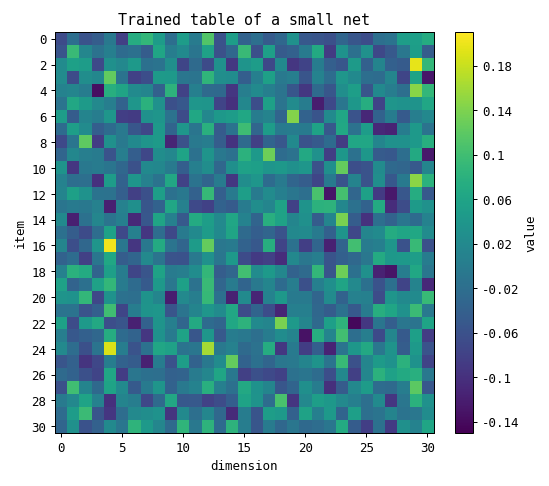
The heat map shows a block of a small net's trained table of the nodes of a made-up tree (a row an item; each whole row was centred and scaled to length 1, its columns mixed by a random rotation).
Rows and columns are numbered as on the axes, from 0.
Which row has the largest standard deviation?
16
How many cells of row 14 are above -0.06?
28
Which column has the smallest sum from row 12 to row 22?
6
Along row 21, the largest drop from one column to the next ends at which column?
5
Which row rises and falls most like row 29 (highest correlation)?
20
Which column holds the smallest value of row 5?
21
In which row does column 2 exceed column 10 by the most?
8
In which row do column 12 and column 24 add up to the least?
22
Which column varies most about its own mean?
4
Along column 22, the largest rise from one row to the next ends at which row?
13
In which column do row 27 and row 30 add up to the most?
12
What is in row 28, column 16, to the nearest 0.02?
0.04
